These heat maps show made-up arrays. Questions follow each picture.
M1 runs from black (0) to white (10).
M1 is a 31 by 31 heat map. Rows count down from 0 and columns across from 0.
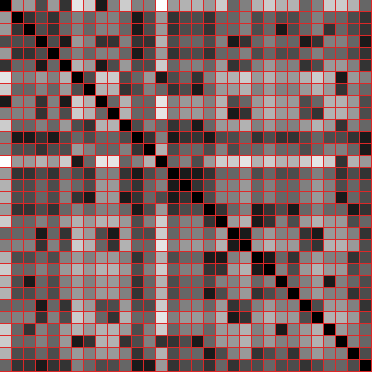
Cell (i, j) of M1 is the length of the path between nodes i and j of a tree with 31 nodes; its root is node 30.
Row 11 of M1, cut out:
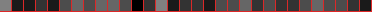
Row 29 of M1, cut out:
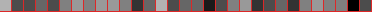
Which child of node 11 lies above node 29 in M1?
17
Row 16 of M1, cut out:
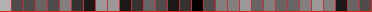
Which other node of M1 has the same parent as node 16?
15
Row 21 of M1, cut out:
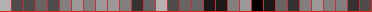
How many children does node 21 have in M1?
2
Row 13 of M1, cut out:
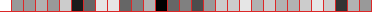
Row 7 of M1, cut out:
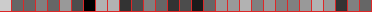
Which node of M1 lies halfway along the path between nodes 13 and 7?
28
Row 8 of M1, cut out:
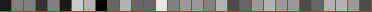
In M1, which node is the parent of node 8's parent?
3
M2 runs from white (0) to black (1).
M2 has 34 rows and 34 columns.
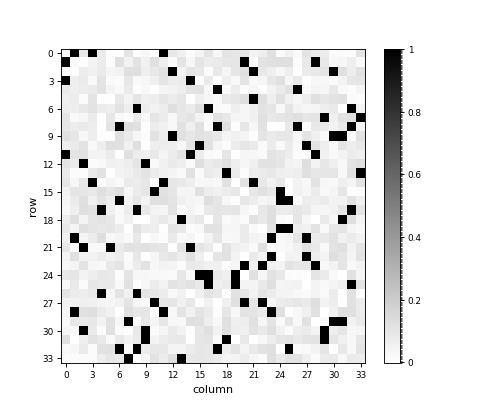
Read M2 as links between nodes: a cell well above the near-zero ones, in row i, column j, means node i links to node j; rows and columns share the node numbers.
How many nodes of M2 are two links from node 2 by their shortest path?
4
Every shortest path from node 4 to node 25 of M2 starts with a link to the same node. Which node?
node 17
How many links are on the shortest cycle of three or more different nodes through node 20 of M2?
4
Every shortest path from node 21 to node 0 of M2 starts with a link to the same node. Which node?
node 14
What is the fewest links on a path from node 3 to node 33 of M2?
7
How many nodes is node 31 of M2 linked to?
3
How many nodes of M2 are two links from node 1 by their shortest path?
4
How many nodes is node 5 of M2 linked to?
1
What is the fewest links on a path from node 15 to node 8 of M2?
4
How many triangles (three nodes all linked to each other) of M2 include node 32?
2
